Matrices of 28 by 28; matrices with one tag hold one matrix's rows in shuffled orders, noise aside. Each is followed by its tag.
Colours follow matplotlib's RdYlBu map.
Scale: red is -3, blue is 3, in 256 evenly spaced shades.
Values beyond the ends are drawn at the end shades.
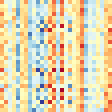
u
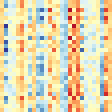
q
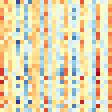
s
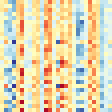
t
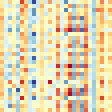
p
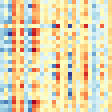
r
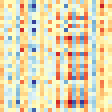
p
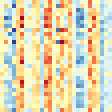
t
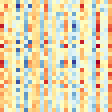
s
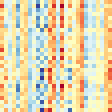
u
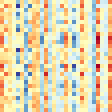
s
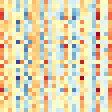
s
